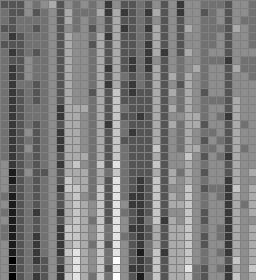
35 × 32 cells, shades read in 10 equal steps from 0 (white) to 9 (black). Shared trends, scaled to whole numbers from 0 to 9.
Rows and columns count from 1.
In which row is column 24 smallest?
34
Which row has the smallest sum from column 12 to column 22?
33
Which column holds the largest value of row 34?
2
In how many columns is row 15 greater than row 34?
12
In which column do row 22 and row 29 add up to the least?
15
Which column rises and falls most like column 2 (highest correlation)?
18
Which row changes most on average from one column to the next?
35
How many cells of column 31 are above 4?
6
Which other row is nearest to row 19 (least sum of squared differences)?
17
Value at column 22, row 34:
3
